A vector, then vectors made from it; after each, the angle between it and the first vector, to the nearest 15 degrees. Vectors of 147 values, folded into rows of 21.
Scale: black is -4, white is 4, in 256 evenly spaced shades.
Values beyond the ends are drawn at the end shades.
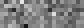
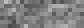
135 degrees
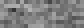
45 degrees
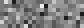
120 degrees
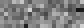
60 degrees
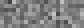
75 degrees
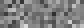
135 degrees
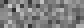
75 degrees
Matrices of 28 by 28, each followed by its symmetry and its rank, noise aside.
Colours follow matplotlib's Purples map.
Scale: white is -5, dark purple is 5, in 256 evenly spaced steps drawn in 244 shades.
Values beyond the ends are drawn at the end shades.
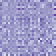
no symmetry, rank four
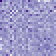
symmetric, rank four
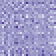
antisymmetric, rank four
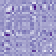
symmetric, rank three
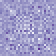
symmetric, rank three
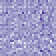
antisymmetric, rank six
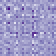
symmetric, rank three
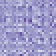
antisymmetric, rank four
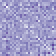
symmetric, rank four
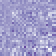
symmetric, rank three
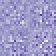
symmetric, rank six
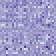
no symmetry, rank six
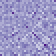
symmetric, rank six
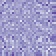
symmetric, rank four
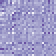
symmetric, rank three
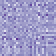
antisymmetric, rank four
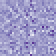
no symmetry, rank six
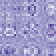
antisymmetric, rank four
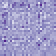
symmetric, rank three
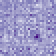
symmetric, rank six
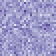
no symmetry, rank six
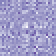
symmetric, rank three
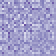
symmetric, rank four
